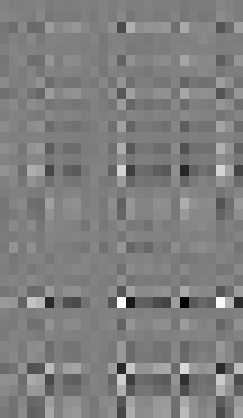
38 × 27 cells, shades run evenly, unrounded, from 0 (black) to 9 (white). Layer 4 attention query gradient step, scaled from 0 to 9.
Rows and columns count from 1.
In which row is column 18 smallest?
28
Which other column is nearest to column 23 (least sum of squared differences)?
24
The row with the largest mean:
34
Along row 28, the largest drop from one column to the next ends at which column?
15
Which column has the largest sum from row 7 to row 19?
14
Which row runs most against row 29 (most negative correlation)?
23
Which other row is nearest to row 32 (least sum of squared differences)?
33
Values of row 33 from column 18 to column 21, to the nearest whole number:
4 4 5 4
